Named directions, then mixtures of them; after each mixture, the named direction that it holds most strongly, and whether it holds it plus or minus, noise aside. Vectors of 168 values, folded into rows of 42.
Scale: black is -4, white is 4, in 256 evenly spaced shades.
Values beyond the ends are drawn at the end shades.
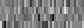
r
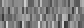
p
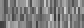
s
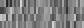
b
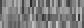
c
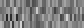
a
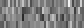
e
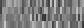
c, plus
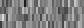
p, minus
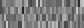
p, plus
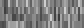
s, plus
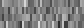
p, plus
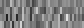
a, plus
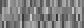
c, plus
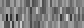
a, plus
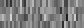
b, plus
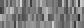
b, plus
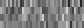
e, minus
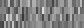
a, minus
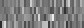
r, minus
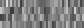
b, minus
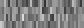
s, minus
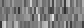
r, minus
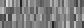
b, minus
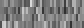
r, minus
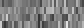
r, plus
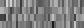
b, minus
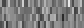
e, plus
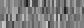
s, minus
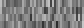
c, minus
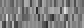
r, plus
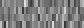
p, plus
